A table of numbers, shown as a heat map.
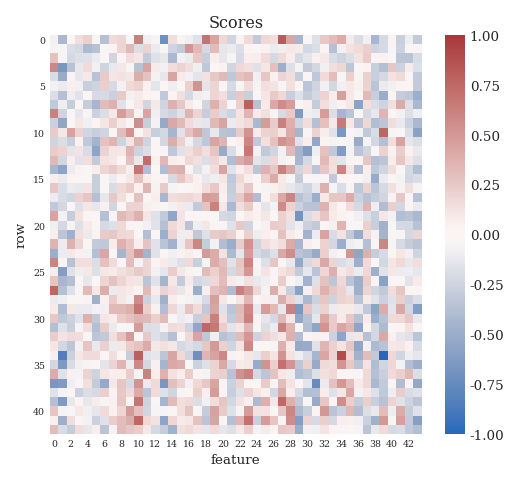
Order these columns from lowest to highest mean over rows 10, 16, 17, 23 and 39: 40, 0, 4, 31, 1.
31, 1, 0, 4, 40
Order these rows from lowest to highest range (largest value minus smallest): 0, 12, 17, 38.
38, 17, 12, 0
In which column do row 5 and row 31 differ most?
17
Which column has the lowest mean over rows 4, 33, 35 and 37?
1
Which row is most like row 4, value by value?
25
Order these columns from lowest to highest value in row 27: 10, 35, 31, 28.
28, 35, 10, 31
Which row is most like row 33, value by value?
30
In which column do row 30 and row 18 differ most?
0
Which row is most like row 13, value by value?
36
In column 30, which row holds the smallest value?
12
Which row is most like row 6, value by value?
20
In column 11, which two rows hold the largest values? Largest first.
13, 36
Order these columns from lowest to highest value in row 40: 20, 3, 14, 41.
14, 3, 20, 41
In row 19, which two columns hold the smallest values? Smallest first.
29, 14
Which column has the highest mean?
23
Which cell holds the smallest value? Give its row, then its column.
34, 39
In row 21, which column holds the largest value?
32
